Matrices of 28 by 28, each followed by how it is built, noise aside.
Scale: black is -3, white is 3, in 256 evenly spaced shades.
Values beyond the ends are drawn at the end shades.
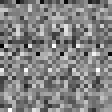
repeating columns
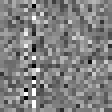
uneven columns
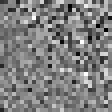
upper triangular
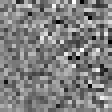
upper triangular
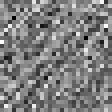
Hankel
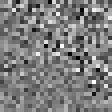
upper triangular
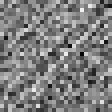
Hankel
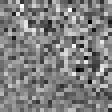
upper triangular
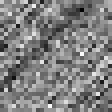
Hankel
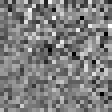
upper triangular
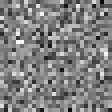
noise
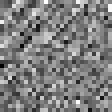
Hankel
